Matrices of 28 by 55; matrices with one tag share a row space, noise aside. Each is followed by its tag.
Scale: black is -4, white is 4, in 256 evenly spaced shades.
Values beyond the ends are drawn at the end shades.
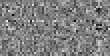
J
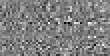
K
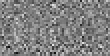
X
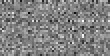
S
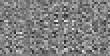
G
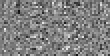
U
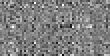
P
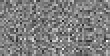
P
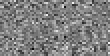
G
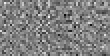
K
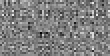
S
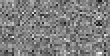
J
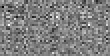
X
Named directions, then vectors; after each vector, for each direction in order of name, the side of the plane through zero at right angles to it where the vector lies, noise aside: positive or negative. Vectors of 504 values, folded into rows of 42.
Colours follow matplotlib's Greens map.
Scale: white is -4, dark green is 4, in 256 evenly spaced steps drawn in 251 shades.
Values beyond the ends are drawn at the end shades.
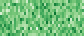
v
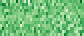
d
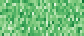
negative, negative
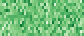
negative, negative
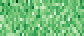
positive, negative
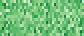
positive, positive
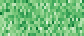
negative, negative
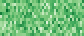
negative, negative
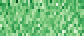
positive, negative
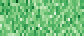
positive, negative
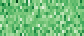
positive, negative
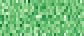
negative, positive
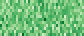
negative, positive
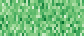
negative, positive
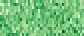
negative, positive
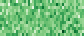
negative, positive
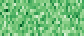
negative, negative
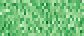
positive, positive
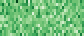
positive, negative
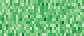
negative, positive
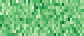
negative, positive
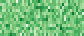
negative, positive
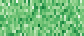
negative, positive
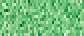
negative, negative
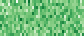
negative, positive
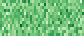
negative, negative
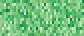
negative, negative
